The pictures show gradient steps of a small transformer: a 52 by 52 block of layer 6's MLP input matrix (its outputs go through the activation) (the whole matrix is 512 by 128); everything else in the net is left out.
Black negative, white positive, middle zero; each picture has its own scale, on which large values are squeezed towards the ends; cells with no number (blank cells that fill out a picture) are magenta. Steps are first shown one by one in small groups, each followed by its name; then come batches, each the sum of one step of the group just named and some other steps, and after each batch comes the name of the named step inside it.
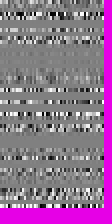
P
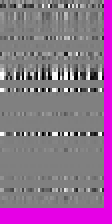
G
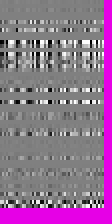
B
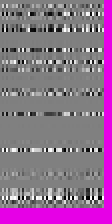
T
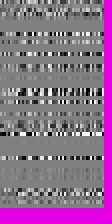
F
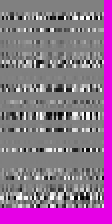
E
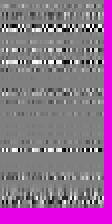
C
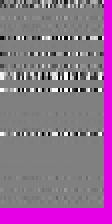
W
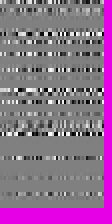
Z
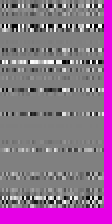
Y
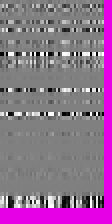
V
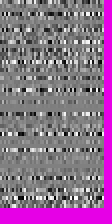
T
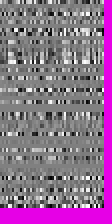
Z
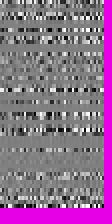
E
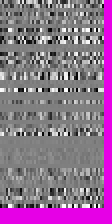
W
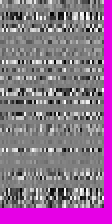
C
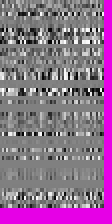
T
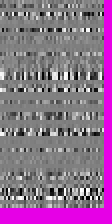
G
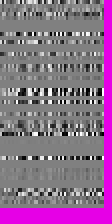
F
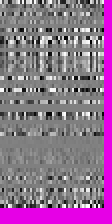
B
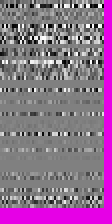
Y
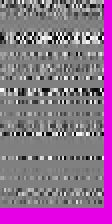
F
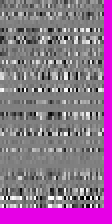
W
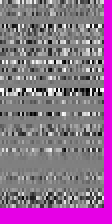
Y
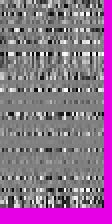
V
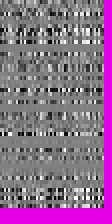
F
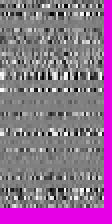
G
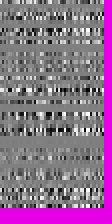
F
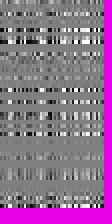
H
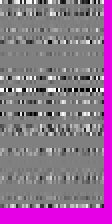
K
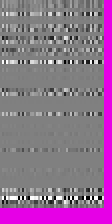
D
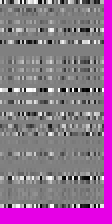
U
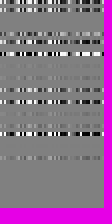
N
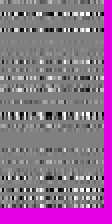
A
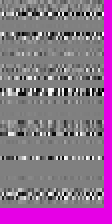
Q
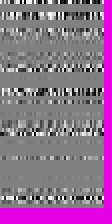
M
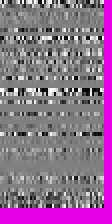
U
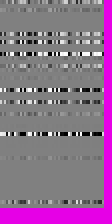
N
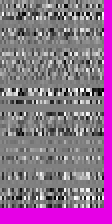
Q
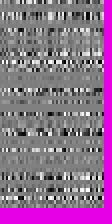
M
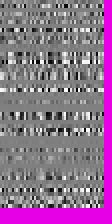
A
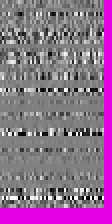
D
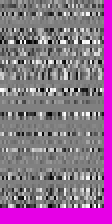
A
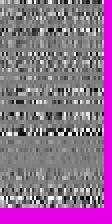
A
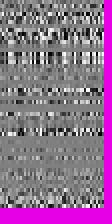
Q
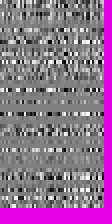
K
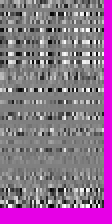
H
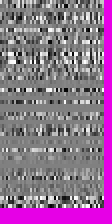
K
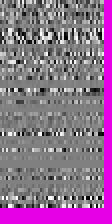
M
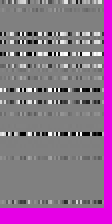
N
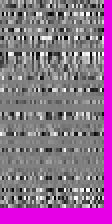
A
